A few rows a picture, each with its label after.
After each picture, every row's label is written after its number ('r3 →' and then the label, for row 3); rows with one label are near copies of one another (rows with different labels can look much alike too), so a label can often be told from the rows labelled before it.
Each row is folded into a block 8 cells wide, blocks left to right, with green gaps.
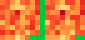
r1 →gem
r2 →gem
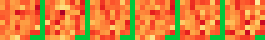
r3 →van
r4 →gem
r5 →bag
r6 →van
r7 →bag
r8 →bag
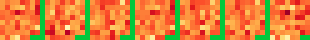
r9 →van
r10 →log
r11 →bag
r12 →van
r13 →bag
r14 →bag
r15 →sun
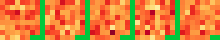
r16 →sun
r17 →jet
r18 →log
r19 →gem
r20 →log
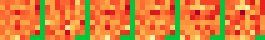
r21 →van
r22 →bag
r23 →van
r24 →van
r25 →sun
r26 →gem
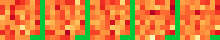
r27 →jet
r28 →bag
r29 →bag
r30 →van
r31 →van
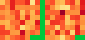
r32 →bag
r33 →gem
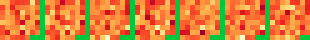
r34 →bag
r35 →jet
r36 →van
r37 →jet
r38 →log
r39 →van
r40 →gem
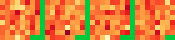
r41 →gem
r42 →log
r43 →van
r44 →bag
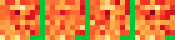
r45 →sun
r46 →van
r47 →gem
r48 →sun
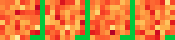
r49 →van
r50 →jet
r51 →log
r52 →bag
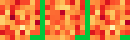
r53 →jet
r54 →gem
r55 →jet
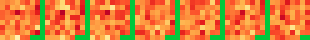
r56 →van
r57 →gem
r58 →sun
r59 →jet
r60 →bag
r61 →gem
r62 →jet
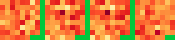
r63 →bag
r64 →sun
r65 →sun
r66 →log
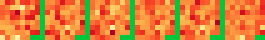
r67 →sun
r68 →jet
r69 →log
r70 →bag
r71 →jet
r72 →van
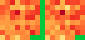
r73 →sun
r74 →sun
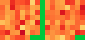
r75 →bag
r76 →van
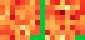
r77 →jet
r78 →sun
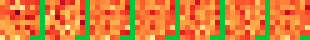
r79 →sun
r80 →jet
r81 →van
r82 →van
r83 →jet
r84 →bag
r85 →van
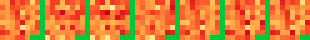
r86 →bag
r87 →sun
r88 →sun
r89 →van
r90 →bag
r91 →bag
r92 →bag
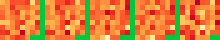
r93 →bag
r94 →bag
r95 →van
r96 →van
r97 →jet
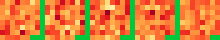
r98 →log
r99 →jet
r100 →gem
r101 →sun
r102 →bag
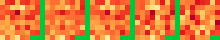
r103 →sun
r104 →van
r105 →sun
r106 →gem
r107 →jet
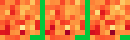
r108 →log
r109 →log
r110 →log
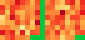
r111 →jet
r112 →gem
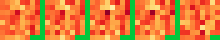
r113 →gem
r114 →gem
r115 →gem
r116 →gem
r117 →bag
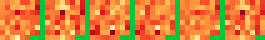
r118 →van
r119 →gem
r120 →log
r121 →log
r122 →van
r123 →gem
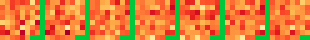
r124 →bag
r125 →log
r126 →gem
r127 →van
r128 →sun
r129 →van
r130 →log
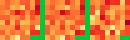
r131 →van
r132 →van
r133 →jet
